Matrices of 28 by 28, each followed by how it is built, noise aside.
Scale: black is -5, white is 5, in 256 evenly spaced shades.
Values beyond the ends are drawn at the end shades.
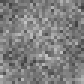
smooth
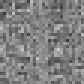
blocks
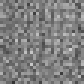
blocks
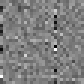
uneven columns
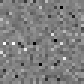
sparse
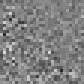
lower triangular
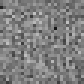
blocks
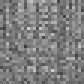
blocks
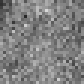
smooth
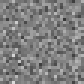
repeating rows
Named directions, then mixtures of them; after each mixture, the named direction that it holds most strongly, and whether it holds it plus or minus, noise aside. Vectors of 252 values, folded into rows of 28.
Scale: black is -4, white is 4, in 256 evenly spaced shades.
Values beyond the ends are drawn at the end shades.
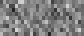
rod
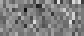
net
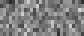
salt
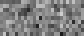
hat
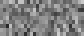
salt, minus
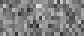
hat, plus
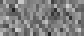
rod, plus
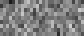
salt, plus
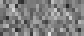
rod, minus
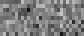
hat, plus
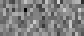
net, plus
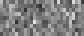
net, plus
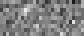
hat, minus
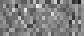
net, minus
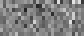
net, plus
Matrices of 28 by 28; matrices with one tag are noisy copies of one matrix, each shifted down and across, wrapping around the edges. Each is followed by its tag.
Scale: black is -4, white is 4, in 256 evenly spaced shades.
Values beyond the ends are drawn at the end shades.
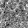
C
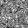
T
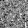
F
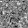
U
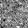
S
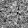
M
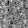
C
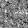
T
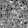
S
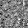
F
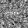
T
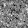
U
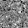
M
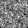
T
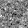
U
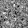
S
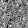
C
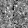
C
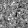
C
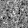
C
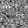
T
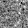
M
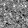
T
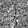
M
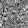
M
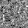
F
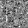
F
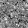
U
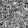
S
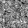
T
